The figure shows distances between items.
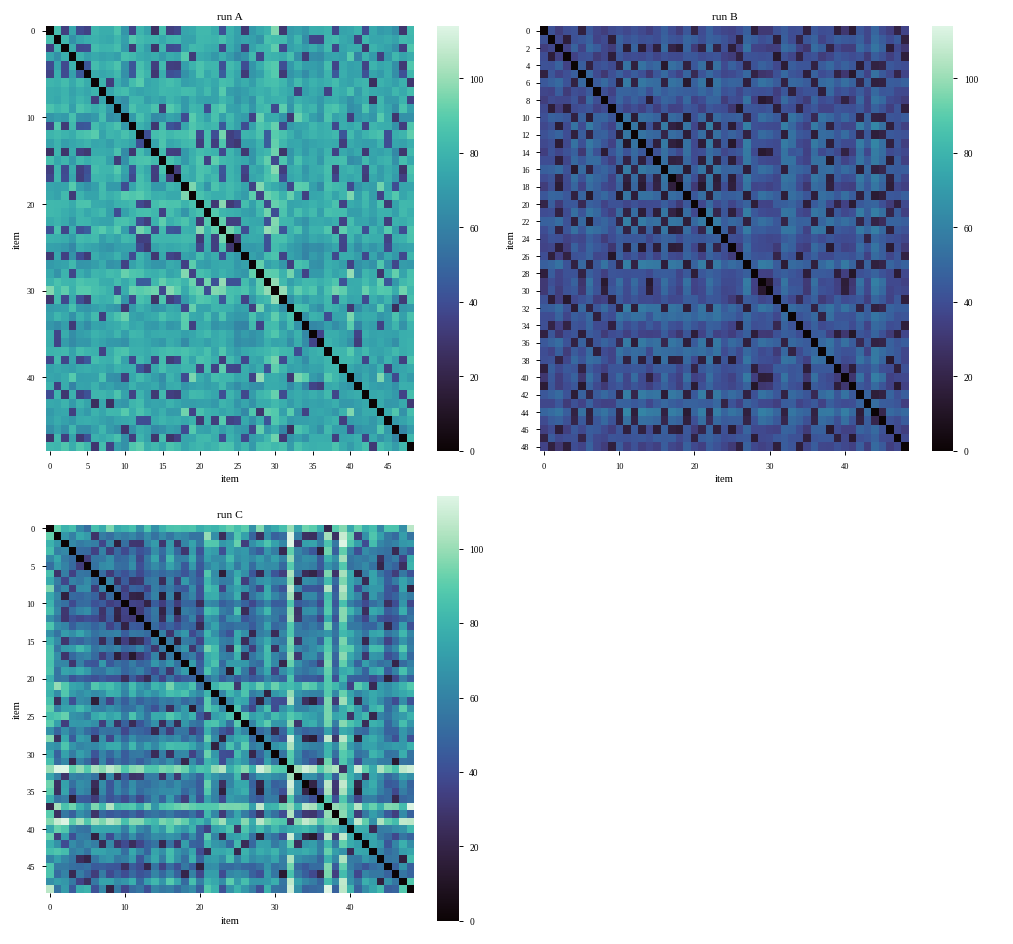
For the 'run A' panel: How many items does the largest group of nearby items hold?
14
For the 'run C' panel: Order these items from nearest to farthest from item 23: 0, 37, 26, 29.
29, 26, 0, 37
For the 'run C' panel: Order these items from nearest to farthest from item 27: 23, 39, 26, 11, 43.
23, 11, 26, 43, 39
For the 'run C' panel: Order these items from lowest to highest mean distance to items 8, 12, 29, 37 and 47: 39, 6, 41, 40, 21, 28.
6, 41, 28, 40, 21, 39
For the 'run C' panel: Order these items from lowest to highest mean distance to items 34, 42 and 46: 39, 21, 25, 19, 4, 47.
19, 4, 47, 25, 21, 39
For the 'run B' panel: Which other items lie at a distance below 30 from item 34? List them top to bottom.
1, 3, 9, 26, 31, 48
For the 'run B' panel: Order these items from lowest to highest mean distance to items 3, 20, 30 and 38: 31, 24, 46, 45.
46, 31, 24, 45
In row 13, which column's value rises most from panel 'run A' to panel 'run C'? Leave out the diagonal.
39
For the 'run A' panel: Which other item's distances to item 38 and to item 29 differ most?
23
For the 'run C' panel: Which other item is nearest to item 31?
46
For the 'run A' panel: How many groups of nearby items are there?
8
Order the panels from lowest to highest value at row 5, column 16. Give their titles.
run A, run B, run C
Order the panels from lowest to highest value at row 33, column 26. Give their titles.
run C, run B, run A
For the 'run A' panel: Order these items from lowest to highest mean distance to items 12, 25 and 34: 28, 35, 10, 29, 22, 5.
22, 29, 28, 35, 5, 10
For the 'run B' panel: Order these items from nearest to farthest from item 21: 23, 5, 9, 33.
23, 9, 5, 33
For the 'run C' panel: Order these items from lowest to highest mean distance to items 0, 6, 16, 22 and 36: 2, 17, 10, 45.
10, 45, 17, 2
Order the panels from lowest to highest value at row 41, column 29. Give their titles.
run B, run C, run A
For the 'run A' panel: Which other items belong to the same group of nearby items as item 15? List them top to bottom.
9, 21, 30
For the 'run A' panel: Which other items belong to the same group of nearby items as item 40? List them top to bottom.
10, 18, 27, 32, 46
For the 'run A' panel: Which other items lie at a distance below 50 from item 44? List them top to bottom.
3, 19, 28, 34
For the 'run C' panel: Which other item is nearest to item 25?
43
